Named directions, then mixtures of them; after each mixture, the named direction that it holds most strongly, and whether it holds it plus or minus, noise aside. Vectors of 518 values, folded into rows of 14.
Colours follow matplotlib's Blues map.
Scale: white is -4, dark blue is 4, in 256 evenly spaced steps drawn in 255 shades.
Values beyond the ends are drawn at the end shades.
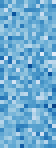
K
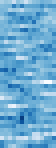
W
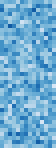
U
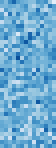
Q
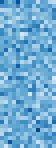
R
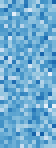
K, minus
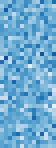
K, minus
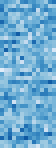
Q, minus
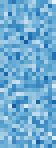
Q, plus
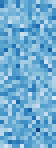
R, plus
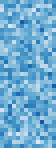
U, minus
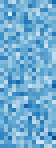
Q, minus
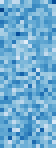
Q, minus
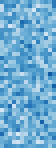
U, minus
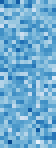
R, plus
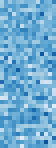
K, minus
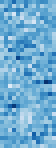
W, minus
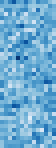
Q, plus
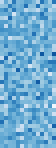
K, minus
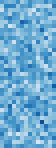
U, minus
